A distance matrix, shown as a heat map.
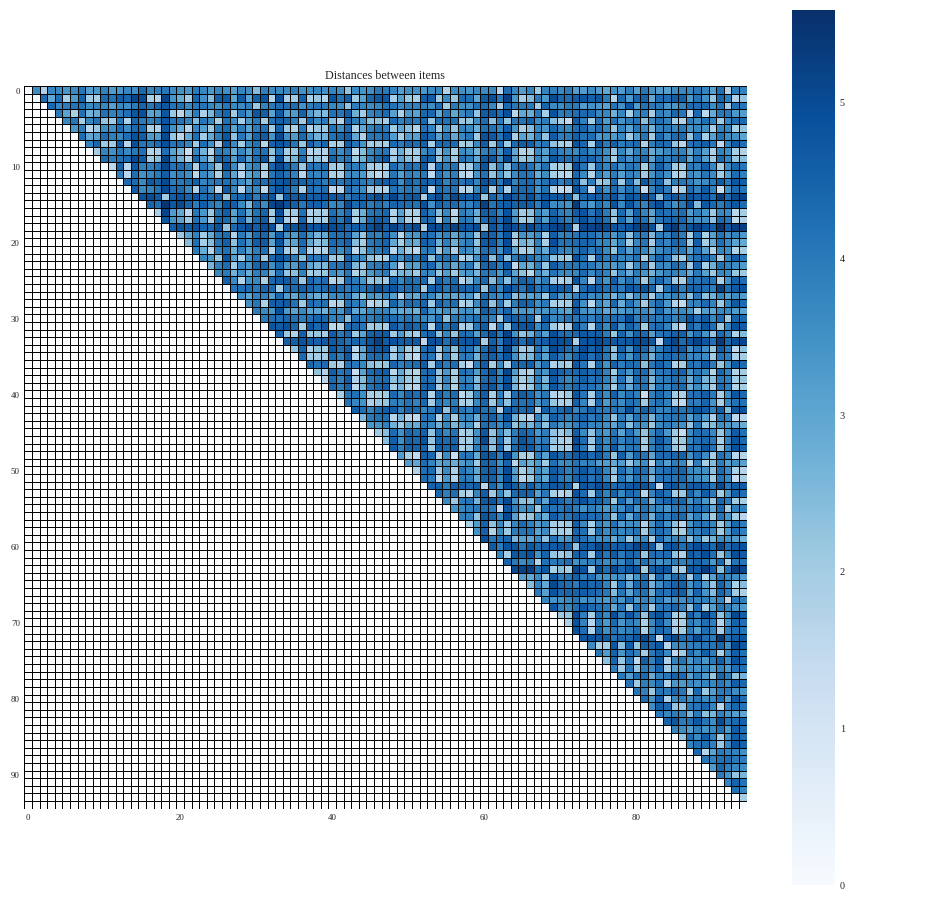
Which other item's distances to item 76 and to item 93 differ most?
73
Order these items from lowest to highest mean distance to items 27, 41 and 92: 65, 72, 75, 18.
65, 75, 72, 18
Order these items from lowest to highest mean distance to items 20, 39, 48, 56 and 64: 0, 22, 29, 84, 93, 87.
93, 87, 29, 0, 84, 22
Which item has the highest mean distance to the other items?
18
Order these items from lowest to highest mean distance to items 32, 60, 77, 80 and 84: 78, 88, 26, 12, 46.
78, 12, 26, 88, 46
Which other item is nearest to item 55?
62
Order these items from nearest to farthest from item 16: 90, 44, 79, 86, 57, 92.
90, 44, 79, 92, 57, 86
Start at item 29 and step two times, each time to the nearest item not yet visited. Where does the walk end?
15
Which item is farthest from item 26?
91
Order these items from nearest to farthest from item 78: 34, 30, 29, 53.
29, 53, 30, 34
